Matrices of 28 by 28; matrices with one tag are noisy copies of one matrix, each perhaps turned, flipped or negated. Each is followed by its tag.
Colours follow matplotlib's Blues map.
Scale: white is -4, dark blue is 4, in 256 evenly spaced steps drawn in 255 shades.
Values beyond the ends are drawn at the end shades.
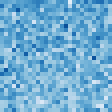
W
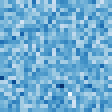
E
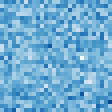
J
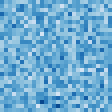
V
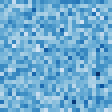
V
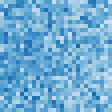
W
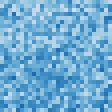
W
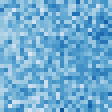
W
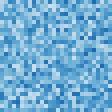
E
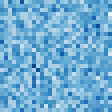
J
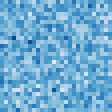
E
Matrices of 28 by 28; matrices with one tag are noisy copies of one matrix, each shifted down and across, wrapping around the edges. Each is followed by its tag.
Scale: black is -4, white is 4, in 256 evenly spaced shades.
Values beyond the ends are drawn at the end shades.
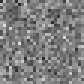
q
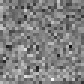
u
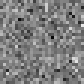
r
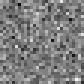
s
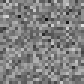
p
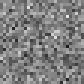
p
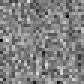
r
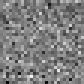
p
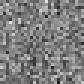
s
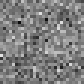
u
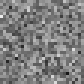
s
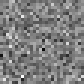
p
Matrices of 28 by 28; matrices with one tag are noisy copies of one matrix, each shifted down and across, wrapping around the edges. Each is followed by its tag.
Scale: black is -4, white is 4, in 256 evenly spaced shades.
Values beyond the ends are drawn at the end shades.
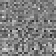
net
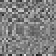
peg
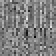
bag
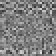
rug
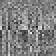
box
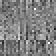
box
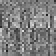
box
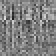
box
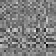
rug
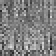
box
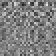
peg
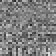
net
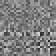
rug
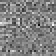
net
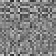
rug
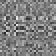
rug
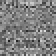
net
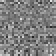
net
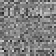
net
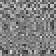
peg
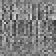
box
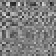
peg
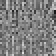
bag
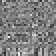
net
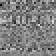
net
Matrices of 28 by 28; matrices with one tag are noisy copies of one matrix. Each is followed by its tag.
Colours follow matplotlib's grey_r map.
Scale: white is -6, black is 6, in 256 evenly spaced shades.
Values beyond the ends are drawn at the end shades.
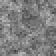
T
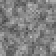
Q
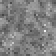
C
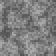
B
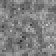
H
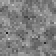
T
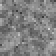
C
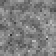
H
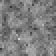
B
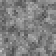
Q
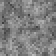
B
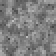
Q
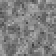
Q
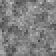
Q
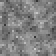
B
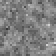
C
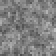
C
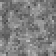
B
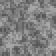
C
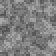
C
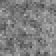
H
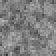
C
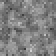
B
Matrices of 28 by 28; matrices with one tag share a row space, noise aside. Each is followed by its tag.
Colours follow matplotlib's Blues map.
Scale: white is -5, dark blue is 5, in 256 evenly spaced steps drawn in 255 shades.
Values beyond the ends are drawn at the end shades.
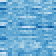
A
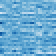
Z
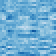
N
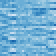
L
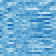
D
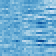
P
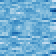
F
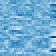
F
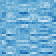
N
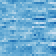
L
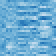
N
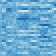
N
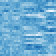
P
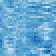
D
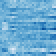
L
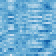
D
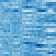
P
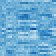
N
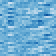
D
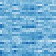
Z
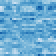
Z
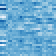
A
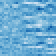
P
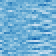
D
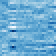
L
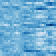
P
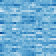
Z
